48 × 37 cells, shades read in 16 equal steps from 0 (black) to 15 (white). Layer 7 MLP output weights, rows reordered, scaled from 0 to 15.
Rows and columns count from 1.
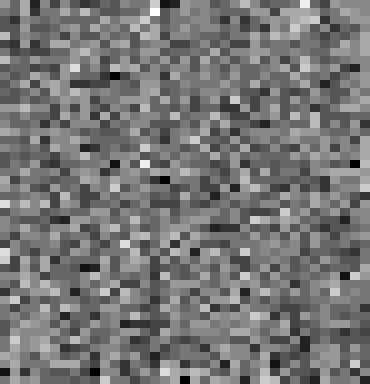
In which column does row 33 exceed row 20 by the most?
1
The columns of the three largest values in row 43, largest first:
2, 8, 5
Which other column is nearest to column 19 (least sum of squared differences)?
29
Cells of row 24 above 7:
14
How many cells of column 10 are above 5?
31
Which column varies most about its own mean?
17
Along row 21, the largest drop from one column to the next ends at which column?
16
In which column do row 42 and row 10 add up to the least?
12
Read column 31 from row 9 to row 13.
12 7 10 5 6
